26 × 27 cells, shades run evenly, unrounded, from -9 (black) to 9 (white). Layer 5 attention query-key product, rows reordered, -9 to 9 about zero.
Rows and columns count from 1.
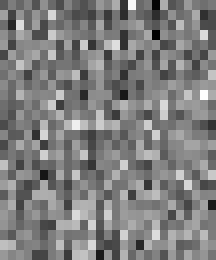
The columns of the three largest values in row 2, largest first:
7, 25, 1
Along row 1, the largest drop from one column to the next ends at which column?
18
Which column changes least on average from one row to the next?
4
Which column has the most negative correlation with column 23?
2
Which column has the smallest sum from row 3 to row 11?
16
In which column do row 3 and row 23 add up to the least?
6
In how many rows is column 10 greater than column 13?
14
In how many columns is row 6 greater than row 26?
13
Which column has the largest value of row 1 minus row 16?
17
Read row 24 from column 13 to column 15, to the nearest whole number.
-4 0 -4
